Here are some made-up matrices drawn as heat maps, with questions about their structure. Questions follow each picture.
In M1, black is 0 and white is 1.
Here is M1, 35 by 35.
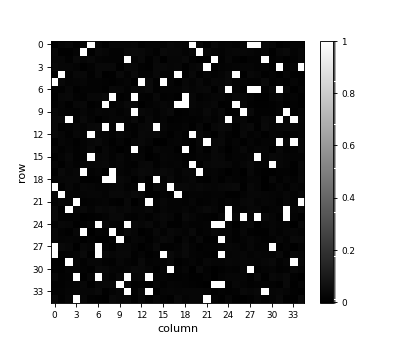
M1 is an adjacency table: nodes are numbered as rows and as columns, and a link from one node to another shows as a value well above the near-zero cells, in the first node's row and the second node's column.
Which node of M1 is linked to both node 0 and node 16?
node 19
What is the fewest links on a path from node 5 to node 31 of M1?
4
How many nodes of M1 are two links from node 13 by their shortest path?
5
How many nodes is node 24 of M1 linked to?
4
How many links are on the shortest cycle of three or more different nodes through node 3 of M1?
3
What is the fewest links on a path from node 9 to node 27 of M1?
5
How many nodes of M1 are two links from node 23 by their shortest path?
6
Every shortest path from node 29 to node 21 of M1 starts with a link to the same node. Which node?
node 33
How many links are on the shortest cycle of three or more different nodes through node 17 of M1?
4
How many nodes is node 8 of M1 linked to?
4
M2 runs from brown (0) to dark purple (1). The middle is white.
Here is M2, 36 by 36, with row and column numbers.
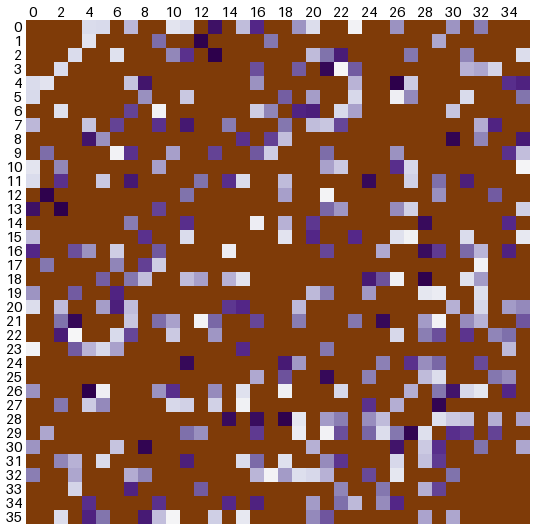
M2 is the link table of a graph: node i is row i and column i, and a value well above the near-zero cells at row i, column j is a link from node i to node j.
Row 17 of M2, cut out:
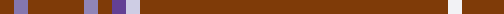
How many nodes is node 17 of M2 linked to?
5
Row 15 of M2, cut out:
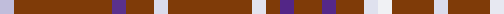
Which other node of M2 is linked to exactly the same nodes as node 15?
node 5
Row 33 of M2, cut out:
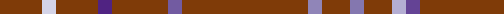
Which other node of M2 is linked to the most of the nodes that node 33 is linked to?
node 21
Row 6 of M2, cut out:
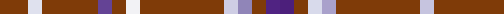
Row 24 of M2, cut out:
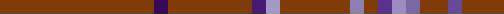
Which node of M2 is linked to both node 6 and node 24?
node 19
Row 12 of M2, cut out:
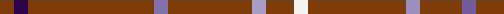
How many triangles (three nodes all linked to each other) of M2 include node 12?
5
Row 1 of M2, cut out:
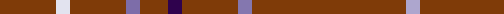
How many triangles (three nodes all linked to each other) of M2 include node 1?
2
